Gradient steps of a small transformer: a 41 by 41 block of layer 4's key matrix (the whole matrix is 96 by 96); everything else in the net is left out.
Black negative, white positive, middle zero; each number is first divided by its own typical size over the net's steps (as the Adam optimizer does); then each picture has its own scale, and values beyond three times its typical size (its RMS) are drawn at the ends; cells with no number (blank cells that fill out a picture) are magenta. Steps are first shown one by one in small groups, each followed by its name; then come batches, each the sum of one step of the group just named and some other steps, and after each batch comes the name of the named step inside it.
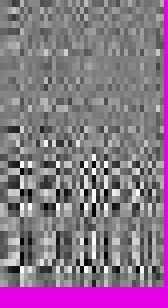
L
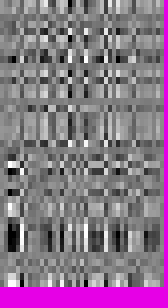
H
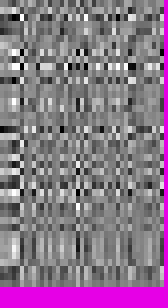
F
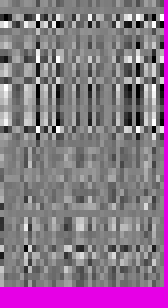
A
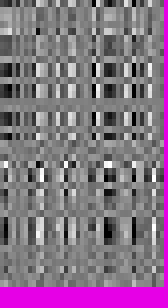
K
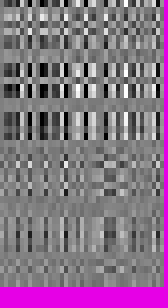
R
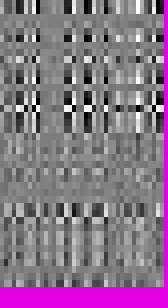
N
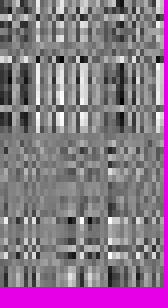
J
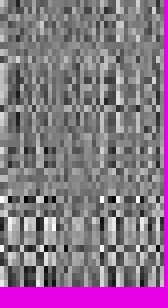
N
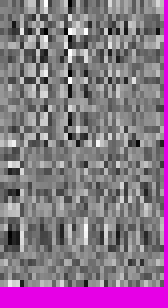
H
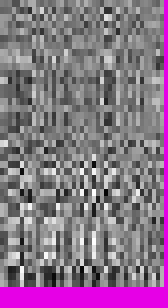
L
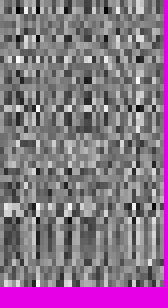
N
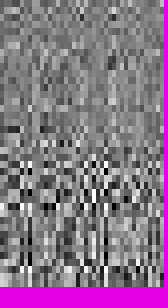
L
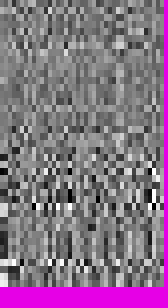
L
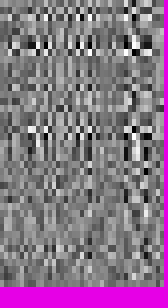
J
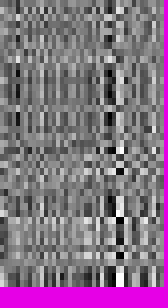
K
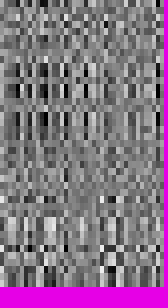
R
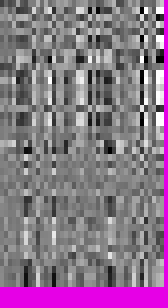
J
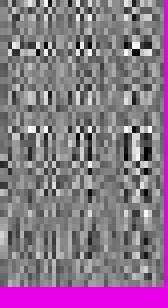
H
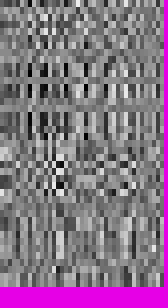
R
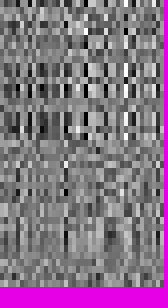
R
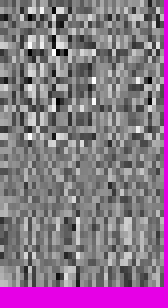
A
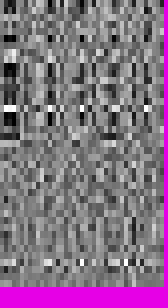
K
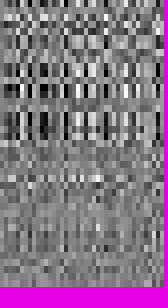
R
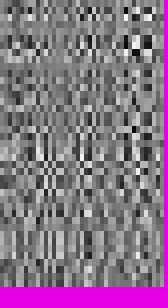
N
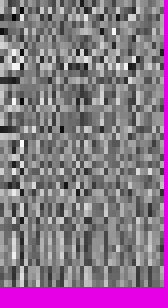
F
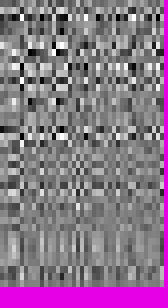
F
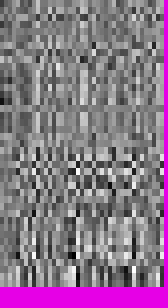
J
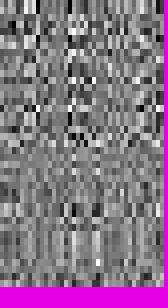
N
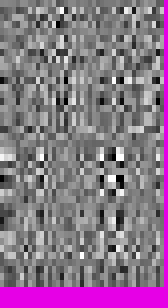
A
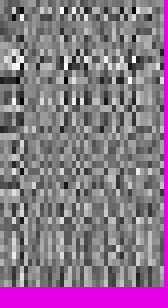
F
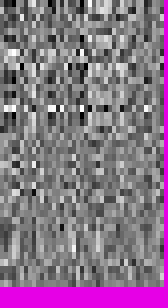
F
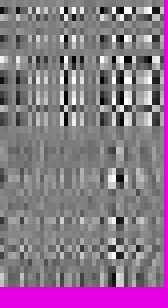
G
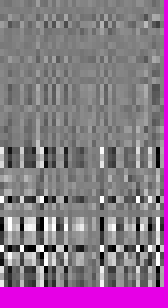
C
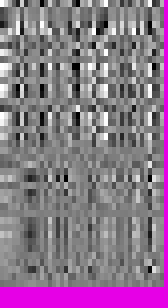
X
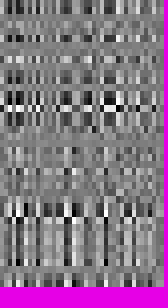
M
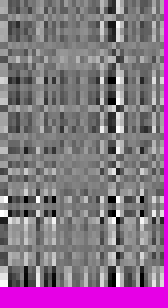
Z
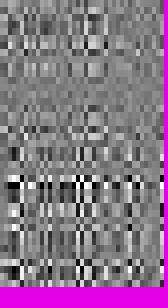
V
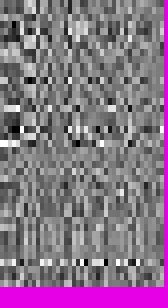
M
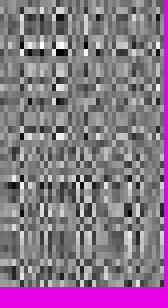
V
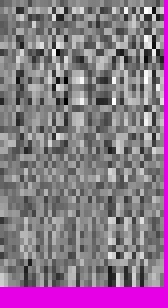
G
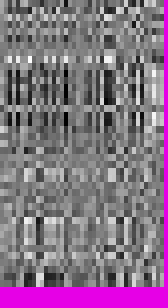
M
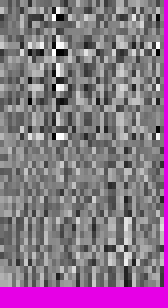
M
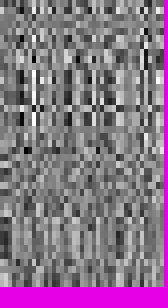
M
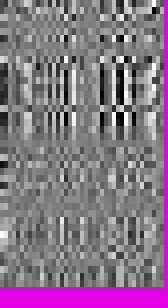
G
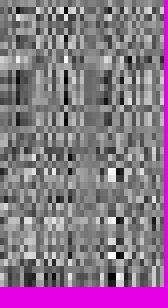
G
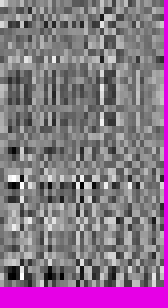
V
